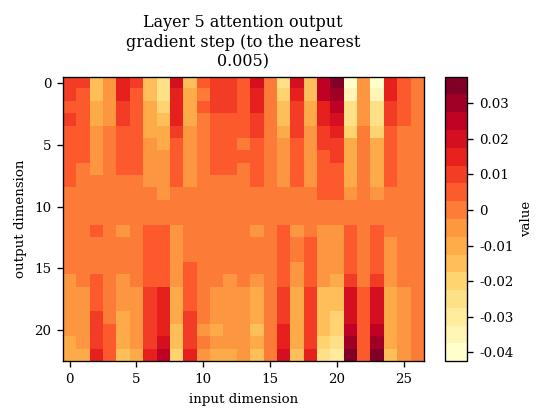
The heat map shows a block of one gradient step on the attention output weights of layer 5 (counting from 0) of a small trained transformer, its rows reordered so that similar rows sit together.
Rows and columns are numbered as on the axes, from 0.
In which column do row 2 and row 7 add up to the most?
20
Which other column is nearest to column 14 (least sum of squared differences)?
17
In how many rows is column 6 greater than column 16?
4
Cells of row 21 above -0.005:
13
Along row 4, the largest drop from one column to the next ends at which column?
21
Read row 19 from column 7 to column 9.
0.015 -0.01 0.01
